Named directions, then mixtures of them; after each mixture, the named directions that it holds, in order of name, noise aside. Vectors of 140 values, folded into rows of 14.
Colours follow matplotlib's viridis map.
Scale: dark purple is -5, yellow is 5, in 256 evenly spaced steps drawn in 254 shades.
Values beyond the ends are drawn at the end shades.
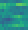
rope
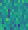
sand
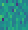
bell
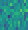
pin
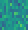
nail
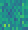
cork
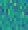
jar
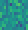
nail.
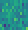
cork.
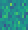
nail, pin.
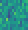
cork, pin, sand.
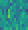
jar, pin, sand.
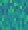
bell, jar.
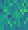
pin.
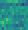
nail, rope.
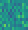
cork.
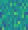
jar, nail, pin.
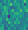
pin, sand.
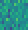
sand.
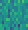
sand.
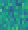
bell, cork, nail.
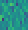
bell, pin.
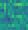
jar, nail, rope.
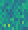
cork.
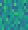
jar, pin, sand.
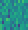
sand.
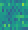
cork, rope.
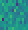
bell.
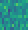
rope, sand.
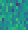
bell, nail.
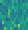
sand.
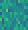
bell, nail, sand.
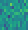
pin.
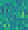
cork, jar.
